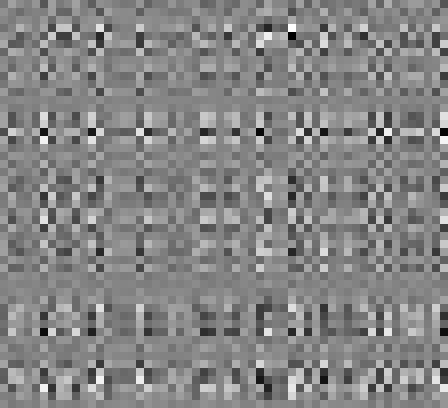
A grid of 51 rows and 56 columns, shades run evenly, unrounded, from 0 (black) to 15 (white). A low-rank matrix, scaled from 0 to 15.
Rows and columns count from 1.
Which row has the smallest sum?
42
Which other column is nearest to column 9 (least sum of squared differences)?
51
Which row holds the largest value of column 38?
17
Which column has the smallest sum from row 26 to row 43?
56
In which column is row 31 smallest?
49
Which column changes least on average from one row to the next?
28
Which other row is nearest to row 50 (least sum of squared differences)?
27
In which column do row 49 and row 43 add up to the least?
34
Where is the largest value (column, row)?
37, 4
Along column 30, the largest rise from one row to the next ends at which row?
18
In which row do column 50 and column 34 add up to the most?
5
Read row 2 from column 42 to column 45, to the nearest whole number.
7 8 9 7
